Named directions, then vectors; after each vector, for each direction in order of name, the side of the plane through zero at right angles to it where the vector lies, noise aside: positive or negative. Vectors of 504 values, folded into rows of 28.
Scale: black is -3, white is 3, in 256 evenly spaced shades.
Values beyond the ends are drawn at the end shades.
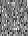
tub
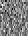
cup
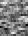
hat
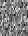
positive, positive, positive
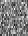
negative, positive, negative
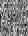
positive, positive, positive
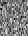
negative, negative, positive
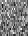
negative, positive, negative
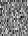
negative, negative, positive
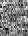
positive, positive, positive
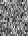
negative, positive, positive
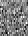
positive, positive, negative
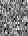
negative, positive, positive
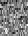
negative, negative, positive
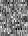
positive, negative, negative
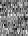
negative, negative, negative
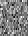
positive, positive, negative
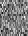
positive, positive, positive
